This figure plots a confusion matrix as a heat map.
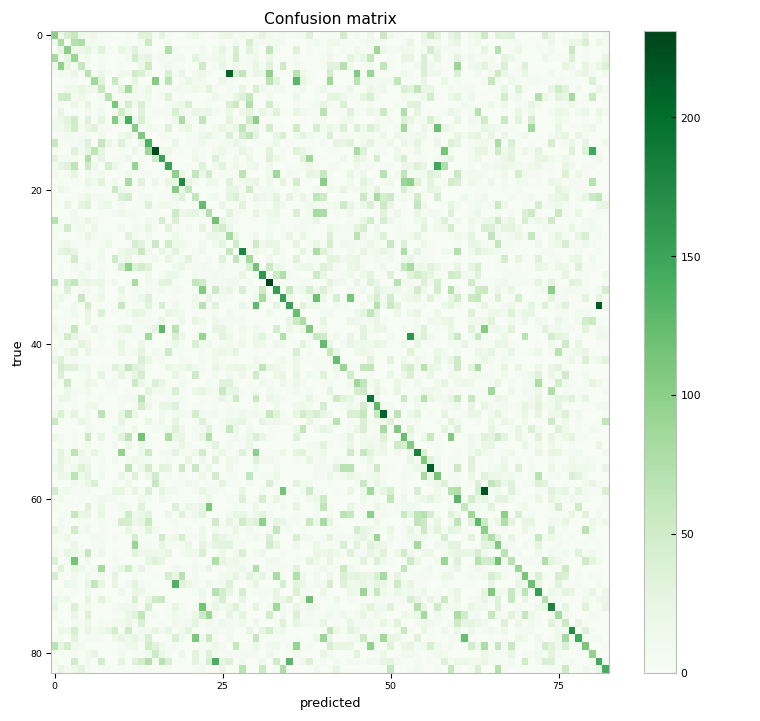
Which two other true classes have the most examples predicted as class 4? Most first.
1, 34
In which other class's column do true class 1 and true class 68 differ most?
66
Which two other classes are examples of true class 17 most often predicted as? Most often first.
57, 12
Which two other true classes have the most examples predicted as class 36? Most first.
6, 79
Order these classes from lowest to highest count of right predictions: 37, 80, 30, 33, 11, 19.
37, 80, 30, 11, 33, 19
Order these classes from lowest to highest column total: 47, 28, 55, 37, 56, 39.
37, 39, 56, 28, 55, 47
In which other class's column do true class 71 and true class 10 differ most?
18
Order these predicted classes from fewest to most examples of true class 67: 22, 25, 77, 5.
77, 25, 22, 5
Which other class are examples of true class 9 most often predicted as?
29
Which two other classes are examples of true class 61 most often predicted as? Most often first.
23, 40
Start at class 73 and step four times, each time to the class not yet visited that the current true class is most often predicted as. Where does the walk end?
26
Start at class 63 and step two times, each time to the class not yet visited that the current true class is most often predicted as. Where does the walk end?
34
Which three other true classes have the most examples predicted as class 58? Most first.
15, 68, 17
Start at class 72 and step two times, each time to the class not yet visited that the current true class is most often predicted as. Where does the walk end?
48
